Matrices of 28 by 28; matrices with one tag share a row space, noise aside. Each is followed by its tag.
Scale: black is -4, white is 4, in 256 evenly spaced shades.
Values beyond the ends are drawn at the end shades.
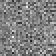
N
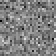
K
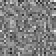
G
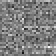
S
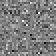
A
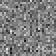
K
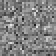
S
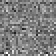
A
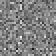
G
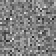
K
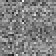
S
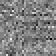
S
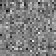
K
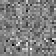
N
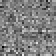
S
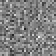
K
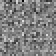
S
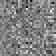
N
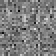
A
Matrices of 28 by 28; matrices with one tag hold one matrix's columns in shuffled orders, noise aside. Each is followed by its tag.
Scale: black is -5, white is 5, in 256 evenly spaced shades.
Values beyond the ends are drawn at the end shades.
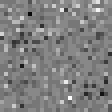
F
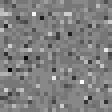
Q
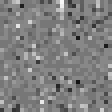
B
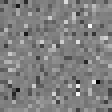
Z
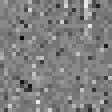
B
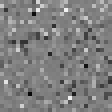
F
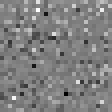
F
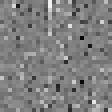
B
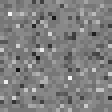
Q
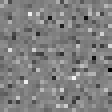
Q
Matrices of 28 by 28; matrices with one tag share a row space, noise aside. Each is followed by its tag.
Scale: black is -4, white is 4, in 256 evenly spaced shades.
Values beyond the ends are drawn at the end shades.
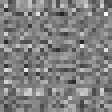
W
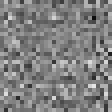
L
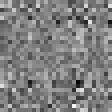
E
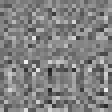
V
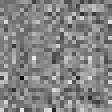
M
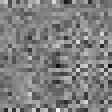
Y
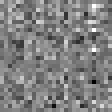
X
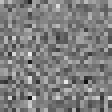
Y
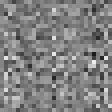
L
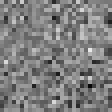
M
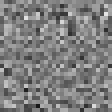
W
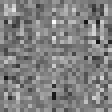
L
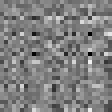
M
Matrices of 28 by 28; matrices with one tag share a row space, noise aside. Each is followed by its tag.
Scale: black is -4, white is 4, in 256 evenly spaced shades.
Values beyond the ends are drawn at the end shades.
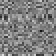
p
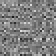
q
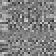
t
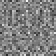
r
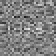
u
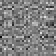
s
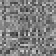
q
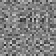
r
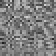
u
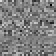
s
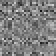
s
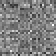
q
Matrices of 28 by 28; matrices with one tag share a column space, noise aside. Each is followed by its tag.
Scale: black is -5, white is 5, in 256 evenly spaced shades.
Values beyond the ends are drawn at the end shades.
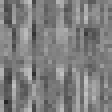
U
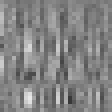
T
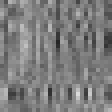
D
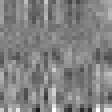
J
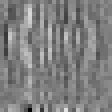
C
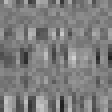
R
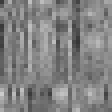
D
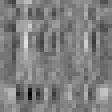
D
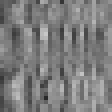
U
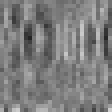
C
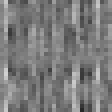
U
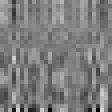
J
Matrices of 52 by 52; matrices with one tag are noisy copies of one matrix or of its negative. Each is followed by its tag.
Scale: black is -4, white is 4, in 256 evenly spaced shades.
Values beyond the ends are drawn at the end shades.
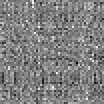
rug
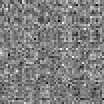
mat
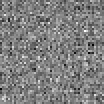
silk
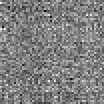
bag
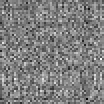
rug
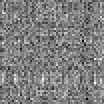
rug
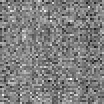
bag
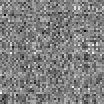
silk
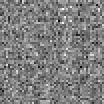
mat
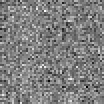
bag
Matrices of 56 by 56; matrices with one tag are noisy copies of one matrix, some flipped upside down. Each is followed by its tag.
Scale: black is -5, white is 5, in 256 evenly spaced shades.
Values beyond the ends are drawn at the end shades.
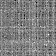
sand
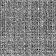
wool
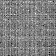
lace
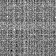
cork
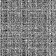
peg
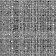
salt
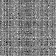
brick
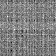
cork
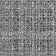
salt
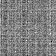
peg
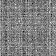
peg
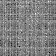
lace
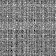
cork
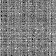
peg
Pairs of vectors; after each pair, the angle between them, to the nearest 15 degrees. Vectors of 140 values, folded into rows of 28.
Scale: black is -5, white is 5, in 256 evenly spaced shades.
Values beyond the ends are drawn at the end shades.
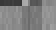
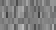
75 degrees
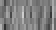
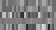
105 degrees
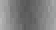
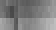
60 degrees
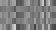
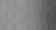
90 degrees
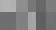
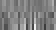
75 degrees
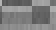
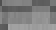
120 degrees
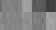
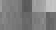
165 degrees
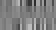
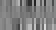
15 degrees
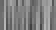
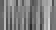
15 degrees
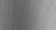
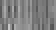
105 degrees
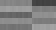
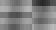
30 degrees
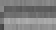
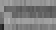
30 degrees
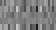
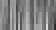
90 degrees
